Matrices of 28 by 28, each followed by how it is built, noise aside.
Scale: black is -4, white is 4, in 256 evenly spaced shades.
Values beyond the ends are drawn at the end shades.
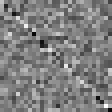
diagonal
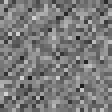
Hankel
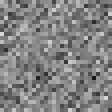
Hankel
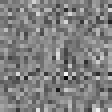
low rank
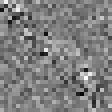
banded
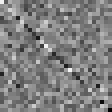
diagonal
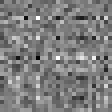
low rank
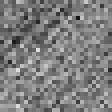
Hankel
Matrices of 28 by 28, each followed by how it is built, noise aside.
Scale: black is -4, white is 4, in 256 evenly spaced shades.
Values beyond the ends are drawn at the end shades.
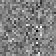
uneven columns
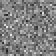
noise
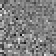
lower triangular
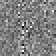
uneven columns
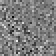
lower triangular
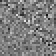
upper triangular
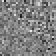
upper triangular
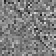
upper triangular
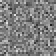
repeating rows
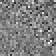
upper triangular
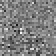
lower triangular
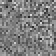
upper triangular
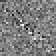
banded
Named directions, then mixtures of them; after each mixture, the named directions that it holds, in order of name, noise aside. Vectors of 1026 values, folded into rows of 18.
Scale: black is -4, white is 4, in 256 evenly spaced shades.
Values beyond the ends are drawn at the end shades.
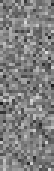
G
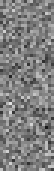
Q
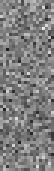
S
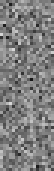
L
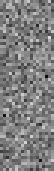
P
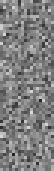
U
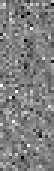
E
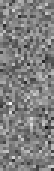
L, Q.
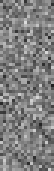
G.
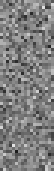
L, S.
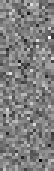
E, P, S.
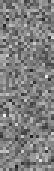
P, Q.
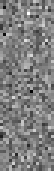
E, G, U.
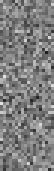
G.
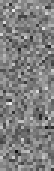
L, Q, S.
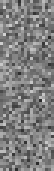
P, U.
